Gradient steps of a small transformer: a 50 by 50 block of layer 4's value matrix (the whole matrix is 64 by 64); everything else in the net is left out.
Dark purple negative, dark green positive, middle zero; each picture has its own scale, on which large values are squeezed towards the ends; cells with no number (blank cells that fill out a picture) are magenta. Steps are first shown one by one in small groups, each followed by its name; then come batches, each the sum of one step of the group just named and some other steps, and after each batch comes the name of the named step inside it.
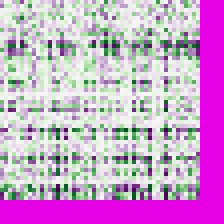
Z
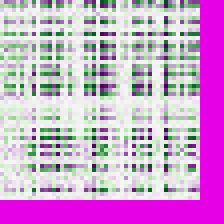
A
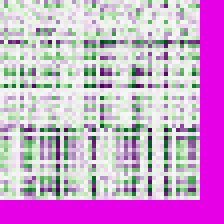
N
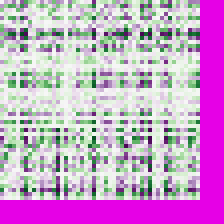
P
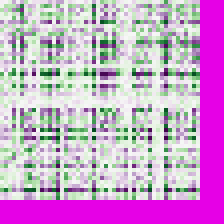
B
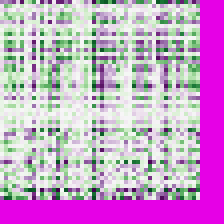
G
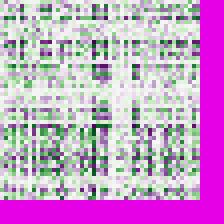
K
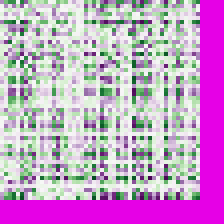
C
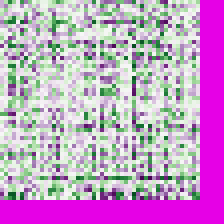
C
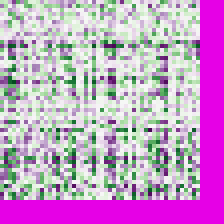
Z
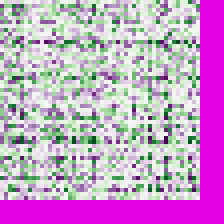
B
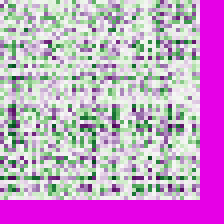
K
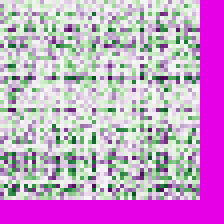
Z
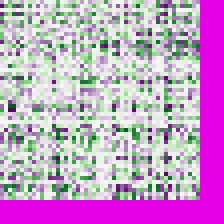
Z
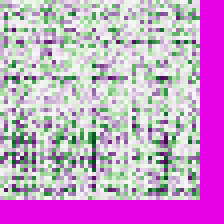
K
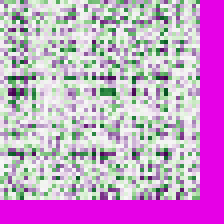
C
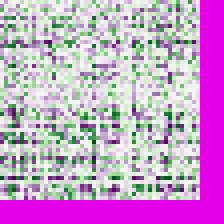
K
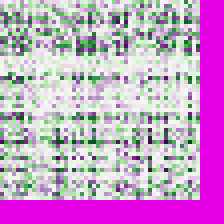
P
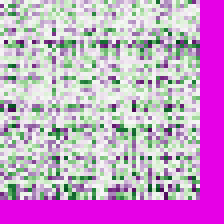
Z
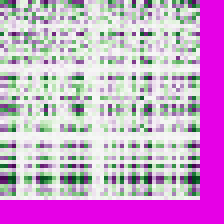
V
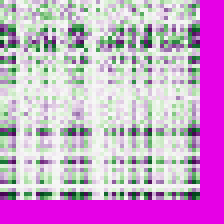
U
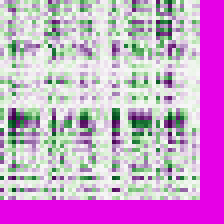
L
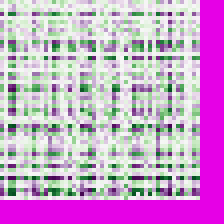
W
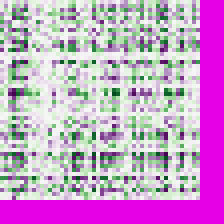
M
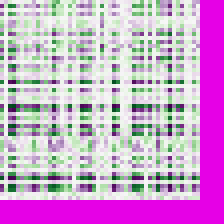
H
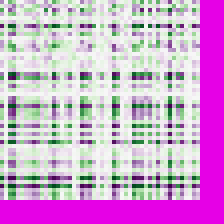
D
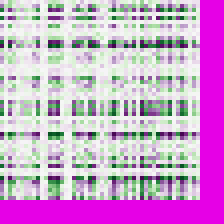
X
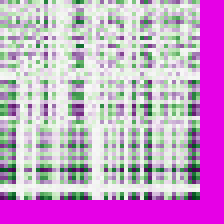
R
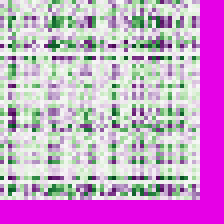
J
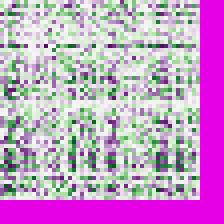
W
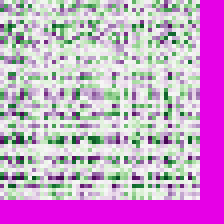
D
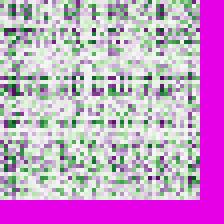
V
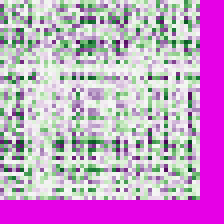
R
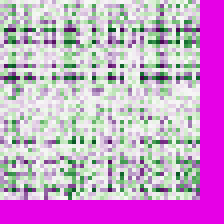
V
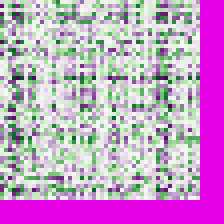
H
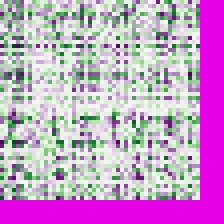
L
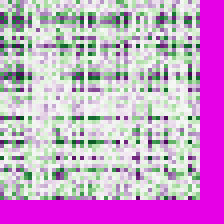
R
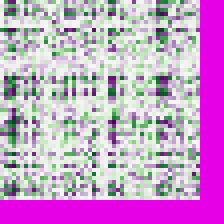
L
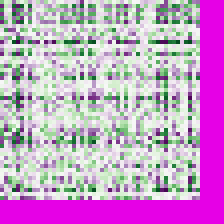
V
